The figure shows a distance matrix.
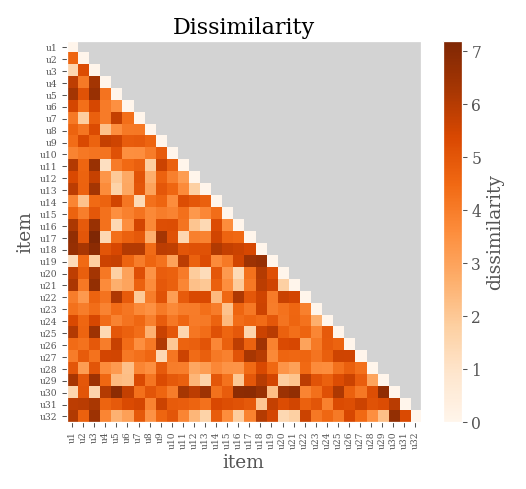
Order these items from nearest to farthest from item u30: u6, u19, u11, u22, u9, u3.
u3, u19, u22, u9, u6, u11
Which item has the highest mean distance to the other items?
u18
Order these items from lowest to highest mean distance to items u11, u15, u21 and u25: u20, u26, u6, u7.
u20, u6, u7, u26
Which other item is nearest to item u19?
u1
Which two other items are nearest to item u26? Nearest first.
u10, u22
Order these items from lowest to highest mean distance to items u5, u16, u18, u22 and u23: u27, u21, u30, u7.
u21, u7, u27, u30
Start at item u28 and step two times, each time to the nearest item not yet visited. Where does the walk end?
u29
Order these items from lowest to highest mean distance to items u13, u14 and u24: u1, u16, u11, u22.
u16, u22, u11, u1
